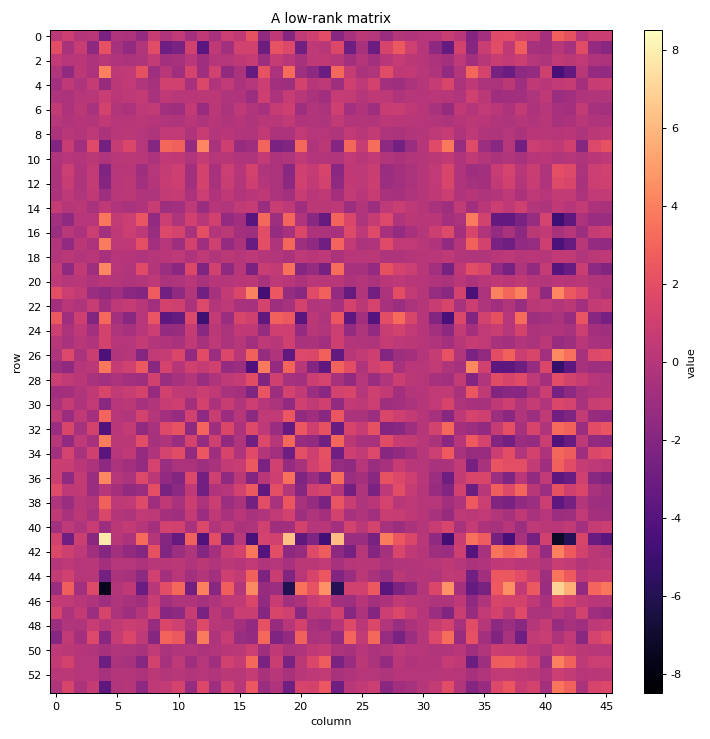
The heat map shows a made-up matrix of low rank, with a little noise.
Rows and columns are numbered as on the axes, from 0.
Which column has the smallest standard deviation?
30
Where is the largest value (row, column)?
41, 4
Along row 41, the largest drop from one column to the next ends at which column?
20
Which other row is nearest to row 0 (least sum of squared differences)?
44
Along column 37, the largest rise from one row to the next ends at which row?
42
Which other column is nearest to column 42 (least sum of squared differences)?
22
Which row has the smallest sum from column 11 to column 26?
23
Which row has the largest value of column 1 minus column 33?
45
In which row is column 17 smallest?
21
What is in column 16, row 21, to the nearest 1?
4
